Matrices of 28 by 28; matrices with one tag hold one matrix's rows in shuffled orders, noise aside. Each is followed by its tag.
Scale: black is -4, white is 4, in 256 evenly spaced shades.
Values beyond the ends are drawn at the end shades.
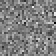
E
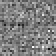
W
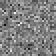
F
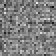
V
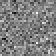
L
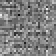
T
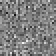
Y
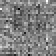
T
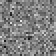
F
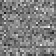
V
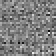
W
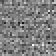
W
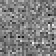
W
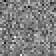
F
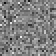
F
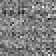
W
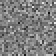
E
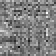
T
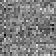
V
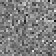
E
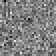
F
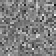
E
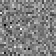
F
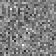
Y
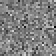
E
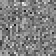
Y
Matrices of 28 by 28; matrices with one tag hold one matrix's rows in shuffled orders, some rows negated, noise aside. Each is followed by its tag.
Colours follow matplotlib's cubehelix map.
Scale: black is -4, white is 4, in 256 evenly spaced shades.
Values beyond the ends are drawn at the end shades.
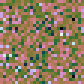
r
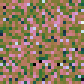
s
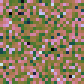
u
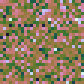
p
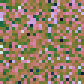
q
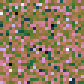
u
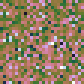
r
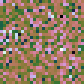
r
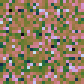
u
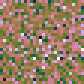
s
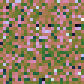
p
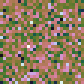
q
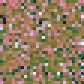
s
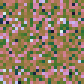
r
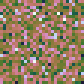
s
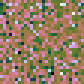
r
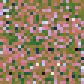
p
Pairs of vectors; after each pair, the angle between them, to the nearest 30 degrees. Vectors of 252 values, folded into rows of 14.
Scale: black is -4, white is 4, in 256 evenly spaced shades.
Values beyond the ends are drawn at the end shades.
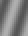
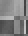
90 degrees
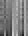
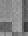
90 degrees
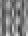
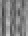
30 degrees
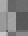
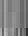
60 degrees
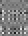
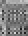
150 degrees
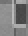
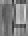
150 degrees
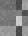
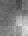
60 degrees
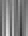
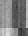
60 degrees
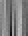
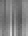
150 degrees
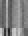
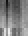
120 degrees
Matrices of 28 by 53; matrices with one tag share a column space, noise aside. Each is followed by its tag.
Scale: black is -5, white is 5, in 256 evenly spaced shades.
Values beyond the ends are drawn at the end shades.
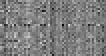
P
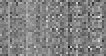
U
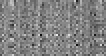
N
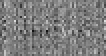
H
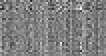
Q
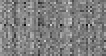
P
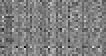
U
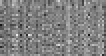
N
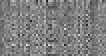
N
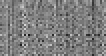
N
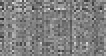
Q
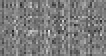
H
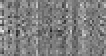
H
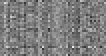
U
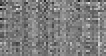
Q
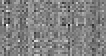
P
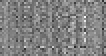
U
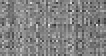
P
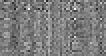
Q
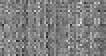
P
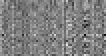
N
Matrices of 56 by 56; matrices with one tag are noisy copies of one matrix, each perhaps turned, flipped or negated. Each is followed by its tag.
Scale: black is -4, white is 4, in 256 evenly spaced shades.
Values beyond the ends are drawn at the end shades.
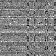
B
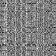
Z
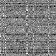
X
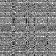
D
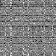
Z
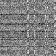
B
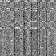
B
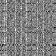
Z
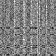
B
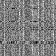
D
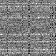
X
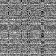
D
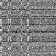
B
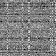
X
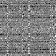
X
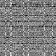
Z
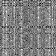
X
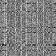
Z
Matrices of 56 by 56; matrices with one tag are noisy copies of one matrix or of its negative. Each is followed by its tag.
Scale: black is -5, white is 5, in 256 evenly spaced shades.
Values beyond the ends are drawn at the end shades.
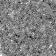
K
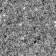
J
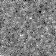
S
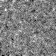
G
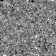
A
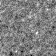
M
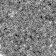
K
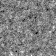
M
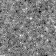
S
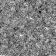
S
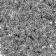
K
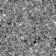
J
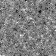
S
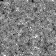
A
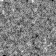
A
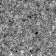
M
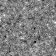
J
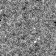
J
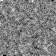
A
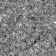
J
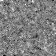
A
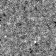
J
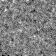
G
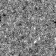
J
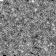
A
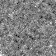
K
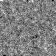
A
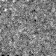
G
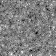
M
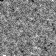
A
